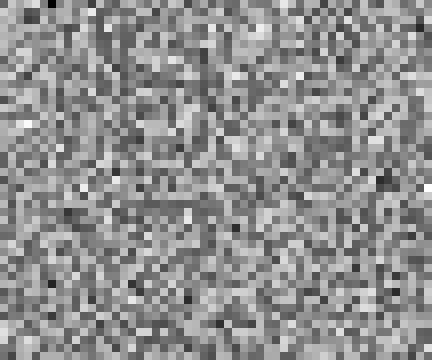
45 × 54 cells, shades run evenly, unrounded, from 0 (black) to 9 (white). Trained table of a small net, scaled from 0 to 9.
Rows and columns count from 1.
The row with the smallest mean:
27
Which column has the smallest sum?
26
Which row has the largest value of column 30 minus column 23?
19
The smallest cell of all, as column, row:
7, 1
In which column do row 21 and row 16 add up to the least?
37
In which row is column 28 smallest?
41
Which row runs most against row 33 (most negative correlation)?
40
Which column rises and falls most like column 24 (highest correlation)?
6
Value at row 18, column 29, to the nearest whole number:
7
